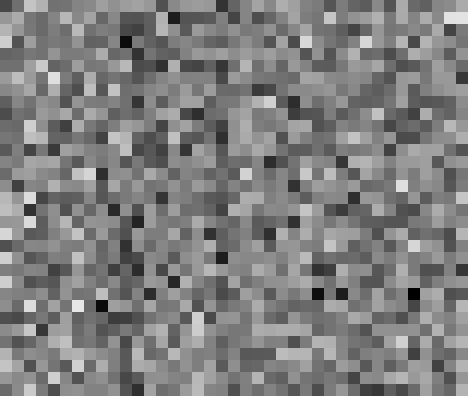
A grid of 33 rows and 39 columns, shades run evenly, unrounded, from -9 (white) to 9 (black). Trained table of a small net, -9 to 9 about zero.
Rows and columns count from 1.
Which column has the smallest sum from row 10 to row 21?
21
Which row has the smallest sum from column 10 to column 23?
28
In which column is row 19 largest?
12
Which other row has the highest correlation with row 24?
22
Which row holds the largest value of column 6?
11
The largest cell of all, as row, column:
25, 35
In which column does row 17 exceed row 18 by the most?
26
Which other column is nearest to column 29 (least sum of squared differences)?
13
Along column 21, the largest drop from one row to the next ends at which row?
15
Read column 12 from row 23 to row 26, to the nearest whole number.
6 2 0 1
